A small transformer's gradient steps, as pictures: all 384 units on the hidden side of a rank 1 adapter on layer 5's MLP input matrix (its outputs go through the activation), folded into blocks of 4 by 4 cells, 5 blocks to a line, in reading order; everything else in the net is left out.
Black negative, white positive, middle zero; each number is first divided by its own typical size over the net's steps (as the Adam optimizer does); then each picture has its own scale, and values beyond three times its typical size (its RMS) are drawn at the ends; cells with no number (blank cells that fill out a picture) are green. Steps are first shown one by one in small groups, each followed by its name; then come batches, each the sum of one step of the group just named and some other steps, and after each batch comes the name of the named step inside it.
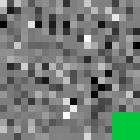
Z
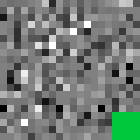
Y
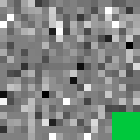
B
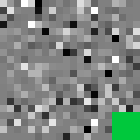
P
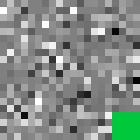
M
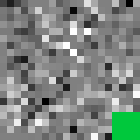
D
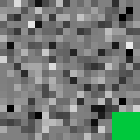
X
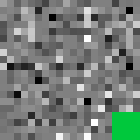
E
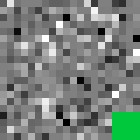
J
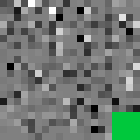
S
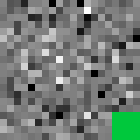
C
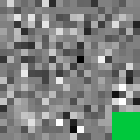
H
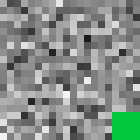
D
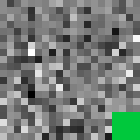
D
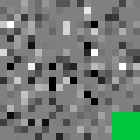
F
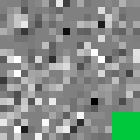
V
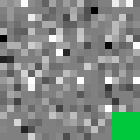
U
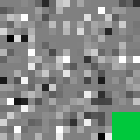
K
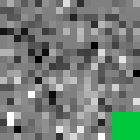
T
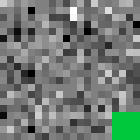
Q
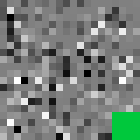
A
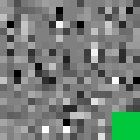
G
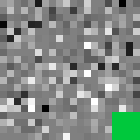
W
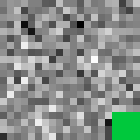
G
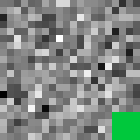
W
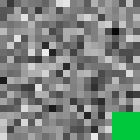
K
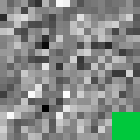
T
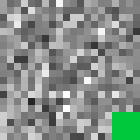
F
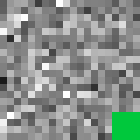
K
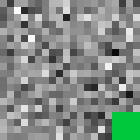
K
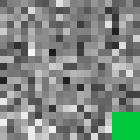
K
